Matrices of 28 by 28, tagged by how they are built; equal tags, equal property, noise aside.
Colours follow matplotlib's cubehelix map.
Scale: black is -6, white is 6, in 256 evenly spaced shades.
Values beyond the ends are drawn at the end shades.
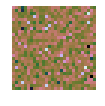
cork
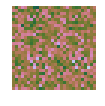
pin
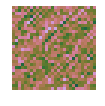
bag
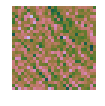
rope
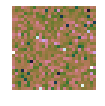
cork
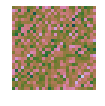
bag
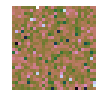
cork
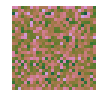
pin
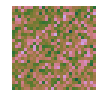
bag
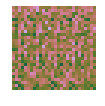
pin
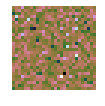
cork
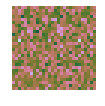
pin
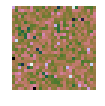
cork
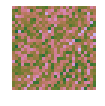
bag
